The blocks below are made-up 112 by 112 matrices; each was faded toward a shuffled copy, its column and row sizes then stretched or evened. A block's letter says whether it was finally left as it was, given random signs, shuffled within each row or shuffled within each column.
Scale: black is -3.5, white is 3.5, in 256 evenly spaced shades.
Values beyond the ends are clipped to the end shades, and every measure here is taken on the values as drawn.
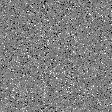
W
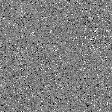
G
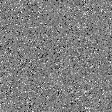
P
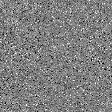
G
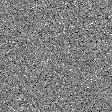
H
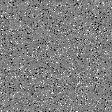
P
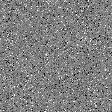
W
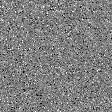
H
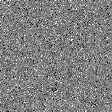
G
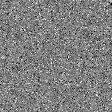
H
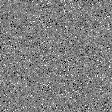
G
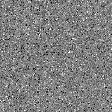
G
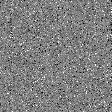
W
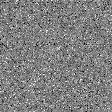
H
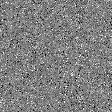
W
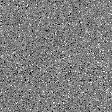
P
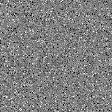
G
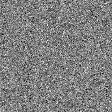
W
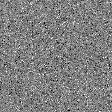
W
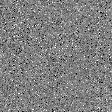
W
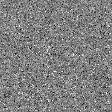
P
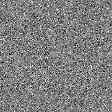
P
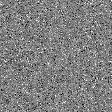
W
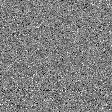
H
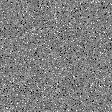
H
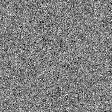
W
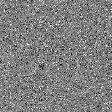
G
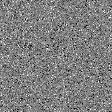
P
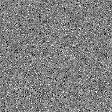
G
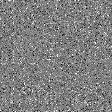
G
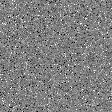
H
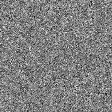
W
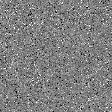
G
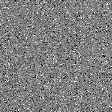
G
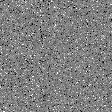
W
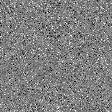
P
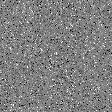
W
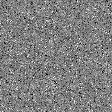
W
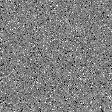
W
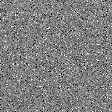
G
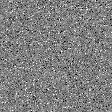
H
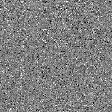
G
